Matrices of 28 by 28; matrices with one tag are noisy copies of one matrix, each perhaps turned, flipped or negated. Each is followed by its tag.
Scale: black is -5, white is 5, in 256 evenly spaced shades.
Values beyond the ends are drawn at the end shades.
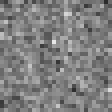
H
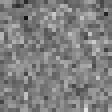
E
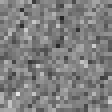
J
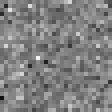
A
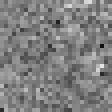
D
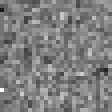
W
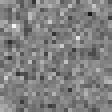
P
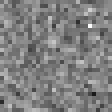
J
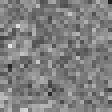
D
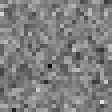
A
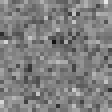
H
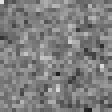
D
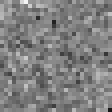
D
